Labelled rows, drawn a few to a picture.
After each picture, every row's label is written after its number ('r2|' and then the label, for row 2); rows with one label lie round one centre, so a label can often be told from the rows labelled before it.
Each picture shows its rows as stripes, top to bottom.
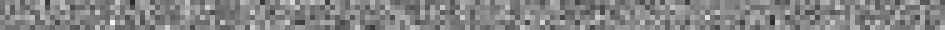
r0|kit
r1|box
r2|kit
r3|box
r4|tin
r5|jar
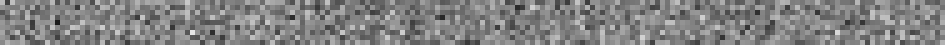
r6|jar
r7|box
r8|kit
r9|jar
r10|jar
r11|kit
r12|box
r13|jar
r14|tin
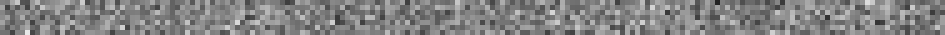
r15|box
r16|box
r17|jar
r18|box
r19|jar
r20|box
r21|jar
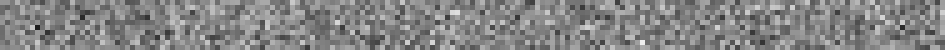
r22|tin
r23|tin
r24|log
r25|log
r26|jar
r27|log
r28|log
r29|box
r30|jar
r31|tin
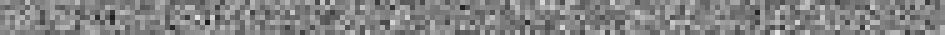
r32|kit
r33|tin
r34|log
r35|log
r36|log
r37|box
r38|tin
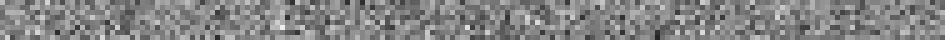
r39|jar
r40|tin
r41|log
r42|jar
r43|tin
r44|log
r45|jar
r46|kit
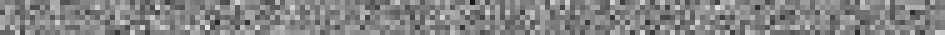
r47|tin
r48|kit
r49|log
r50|log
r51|kit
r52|jar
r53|log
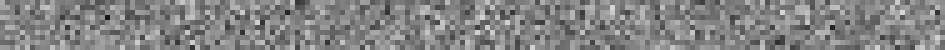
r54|tin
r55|tin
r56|tin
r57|tin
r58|jar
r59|log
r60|jar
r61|kit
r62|box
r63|kit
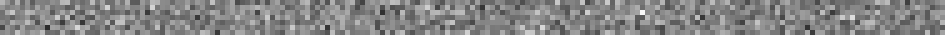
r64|kit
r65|jar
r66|log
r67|box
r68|tin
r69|kit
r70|box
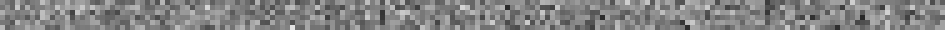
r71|box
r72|kit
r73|box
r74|box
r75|jar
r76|jar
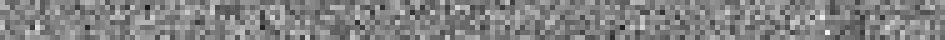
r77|tin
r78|log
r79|log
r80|tin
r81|jar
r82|jar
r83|kit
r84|jar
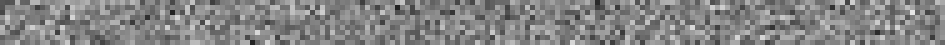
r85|box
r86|kit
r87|kit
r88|log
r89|tin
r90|box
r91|jar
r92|box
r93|box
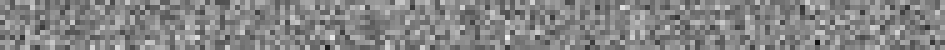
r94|log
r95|log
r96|tin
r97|tin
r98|log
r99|tin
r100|tin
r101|log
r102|box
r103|kit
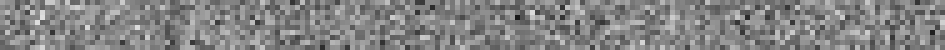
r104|box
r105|kit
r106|box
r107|box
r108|log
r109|box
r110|box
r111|box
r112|jar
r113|box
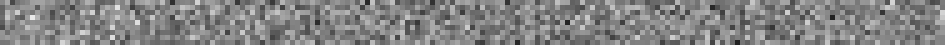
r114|kit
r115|tin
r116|log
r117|log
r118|box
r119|box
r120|box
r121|box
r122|log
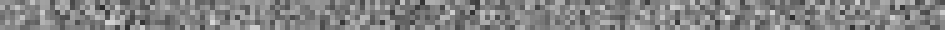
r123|box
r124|box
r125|tin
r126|tin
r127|tin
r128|jar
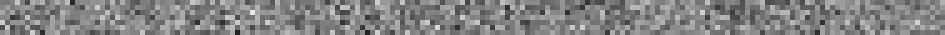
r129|box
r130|tin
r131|jar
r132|kit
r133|jar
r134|kit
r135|log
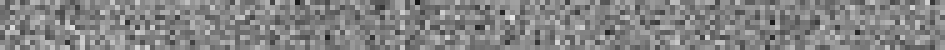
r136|box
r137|tin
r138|log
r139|box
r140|box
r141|log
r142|kit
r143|box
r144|kit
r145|box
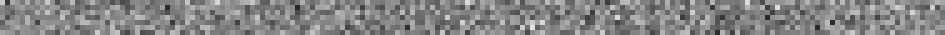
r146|jar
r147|tin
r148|box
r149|jar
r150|kit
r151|box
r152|tin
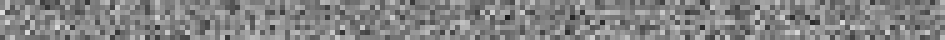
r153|log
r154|log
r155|tin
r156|kit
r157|log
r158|box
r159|jar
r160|log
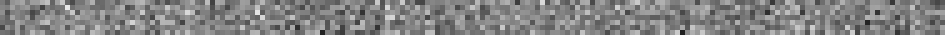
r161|box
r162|jar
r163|jar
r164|kit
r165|jar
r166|kit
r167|jar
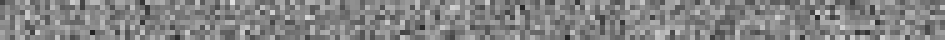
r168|kit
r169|log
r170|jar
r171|log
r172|box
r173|box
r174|jar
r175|box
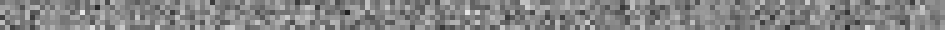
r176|tin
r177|log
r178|kit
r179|kit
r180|jar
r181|kit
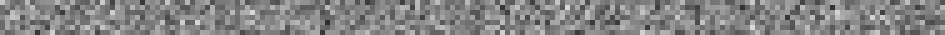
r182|kit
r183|log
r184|tin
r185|box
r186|kit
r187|log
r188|tin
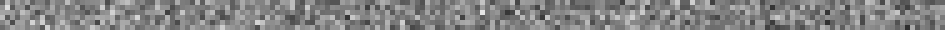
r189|kit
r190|kit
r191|tin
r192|jar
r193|box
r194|box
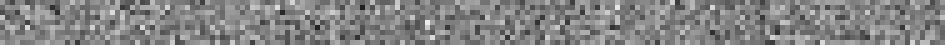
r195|jar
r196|jar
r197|tin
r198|jar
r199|jar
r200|kit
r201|tin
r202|jar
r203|box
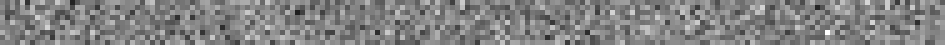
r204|box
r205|box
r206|tin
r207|jar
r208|box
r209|jar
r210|kit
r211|log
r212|kit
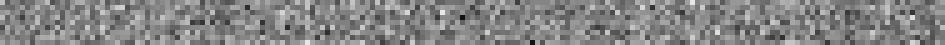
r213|jar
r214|tin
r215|log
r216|jar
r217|jar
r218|log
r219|kit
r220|box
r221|jar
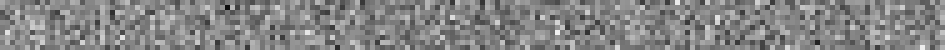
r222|kit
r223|jar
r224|log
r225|log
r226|log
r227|box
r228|kit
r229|box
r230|kit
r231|jar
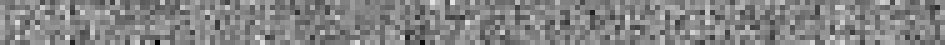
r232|log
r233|box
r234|box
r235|box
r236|box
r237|box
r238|kit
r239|box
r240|box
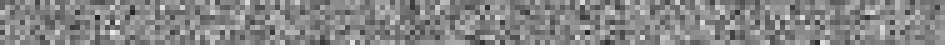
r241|log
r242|tin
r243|tin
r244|jar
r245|log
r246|box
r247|kit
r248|tin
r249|log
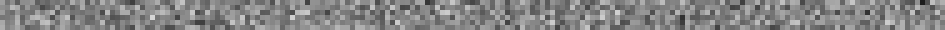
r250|tin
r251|kit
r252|jar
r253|box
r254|jar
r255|box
